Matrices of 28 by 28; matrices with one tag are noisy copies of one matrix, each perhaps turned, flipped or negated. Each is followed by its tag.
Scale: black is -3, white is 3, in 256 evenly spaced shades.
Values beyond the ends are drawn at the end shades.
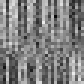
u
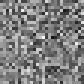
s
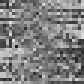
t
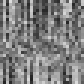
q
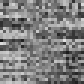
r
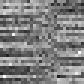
u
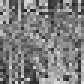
t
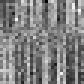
u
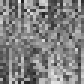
t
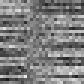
u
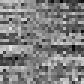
r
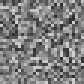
s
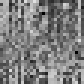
t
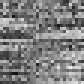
r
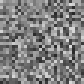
s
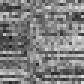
q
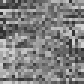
t
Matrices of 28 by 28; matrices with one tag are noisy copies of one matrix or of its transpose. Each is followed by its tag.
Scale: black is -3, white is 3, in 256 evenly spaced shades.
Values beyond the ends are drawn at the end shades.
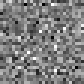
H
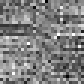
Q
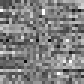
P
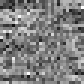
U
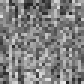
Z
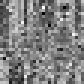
U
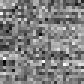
Z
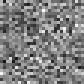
H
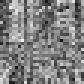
U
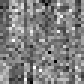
U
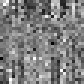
Z
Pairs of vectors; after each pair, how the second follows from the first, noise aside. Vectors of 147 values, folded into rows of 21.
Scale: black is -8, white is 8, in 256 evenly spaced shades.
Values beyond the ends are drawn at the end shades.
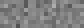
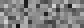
scaled up.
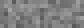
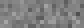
reversed, partly zeroed.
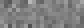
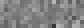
reversed, negated.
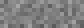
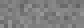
wrapped around, shrunk.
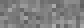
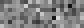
wrapped around, negated, scaled up.
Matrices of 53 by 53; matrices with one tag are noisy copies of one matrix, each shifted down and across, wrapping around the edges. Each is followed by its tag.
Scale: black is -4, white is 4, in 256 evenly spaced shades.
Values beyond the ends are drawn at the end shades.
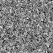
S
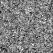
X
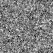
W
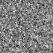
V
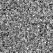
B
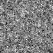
X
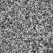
B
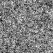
X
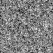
X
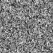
V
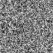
B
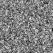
S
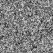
S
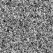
V
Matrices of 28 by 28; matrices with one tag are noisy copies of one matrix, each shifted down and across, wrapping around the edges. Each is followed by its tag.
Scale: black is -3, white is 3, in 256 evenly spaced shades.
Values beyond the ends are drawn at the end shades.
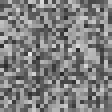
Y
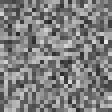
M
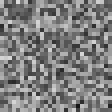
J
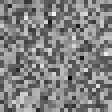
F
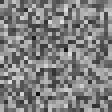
M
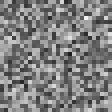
F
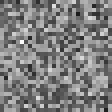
Y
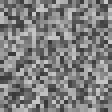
F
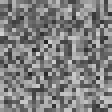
Y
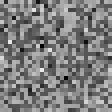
Y
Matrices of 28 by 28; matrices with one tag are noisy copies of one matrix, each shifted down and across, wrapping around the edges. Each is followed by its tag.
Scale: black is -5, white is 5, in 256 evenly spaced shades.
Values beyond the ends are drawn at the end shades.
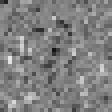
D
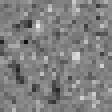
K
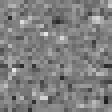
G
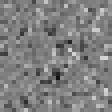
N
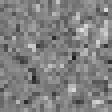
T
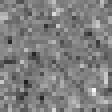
D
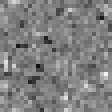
D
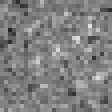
D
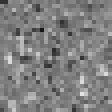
D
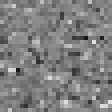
G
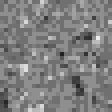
K
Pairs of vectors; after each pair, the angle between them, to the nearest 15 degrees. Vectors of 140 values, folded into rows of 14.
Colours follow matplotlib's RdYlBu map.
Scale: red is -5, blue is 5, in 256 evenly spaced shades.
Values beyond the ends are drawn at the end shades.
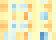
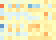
105 degrees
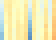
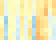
105 degrees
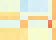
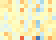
90 degrees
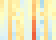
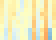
45 degrees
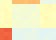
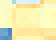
165 degrees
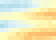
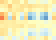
120 degrees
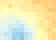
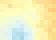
15 degrees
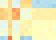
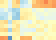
165 degrees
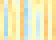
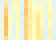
165 degrees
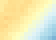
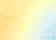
15 degrees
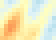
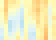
135 degrees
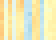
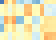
120 degrees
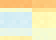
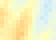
120 degrees
